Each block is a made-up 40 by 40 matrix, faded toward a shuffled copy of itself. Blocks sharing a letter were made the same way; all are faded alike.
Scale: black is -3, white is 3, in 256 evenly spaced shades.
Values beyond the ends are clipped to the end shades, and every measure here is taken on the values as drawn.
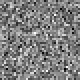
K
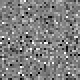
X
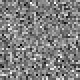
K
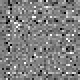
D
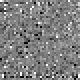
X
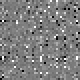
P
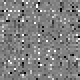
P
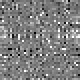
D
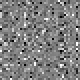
D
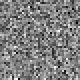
K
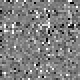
X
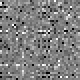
D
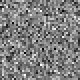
K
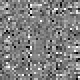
D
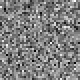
K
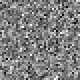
K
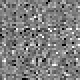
D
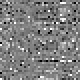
D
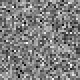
K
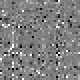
P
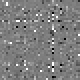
P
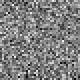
K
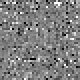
X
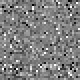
X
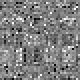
D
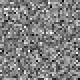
K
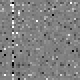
P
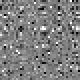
D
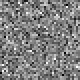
K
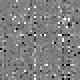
P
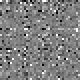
P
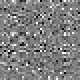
D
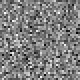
K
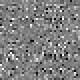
P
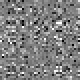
D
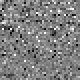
X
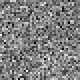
K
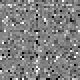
X
